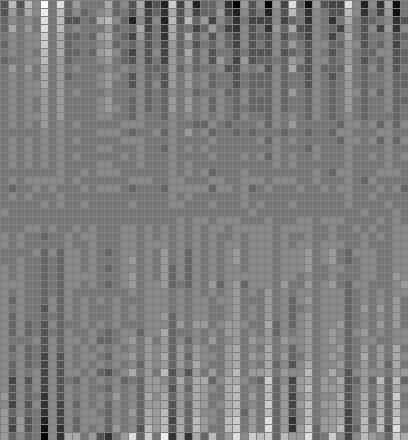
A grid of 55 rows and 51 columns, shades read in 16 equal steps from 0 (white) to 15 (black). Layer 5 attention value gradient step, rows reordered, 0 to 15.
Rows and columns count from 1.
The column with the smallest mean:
34
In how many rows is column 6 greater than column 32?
28
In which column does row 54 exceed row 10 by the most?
6
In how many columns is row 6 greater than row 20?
25
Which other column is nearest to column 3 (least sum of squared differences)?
1
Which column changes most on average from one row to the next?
37
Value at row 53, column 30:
3
